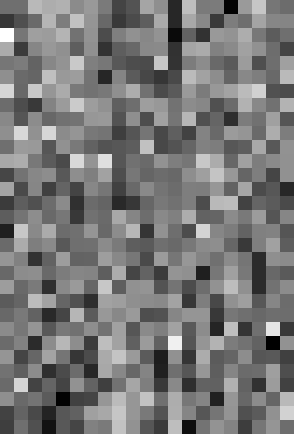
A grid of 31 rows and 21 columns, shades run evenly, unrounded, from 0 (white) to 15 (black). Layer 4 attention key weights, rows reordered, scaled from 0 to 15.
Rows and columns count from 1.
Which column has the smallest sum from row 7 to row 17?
16
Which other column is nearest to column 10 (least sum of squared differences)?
9
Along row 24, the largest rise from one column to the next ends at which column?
21
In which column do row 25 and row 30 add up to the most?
3
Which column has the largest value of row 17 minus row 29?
11
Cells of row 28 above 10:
7
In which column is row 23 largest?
4
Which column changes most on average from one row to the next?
1
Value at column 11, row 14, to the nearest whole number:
7
